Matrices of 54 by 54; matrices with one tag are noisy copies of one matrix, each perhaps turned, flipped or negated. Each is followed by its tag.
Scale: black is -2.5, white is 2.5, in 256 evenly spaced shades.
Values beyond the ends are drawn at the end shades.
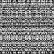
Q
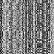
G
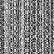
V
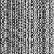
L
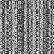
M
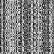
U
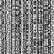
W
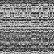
G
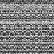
V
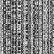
W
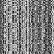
G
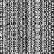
Q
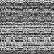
G
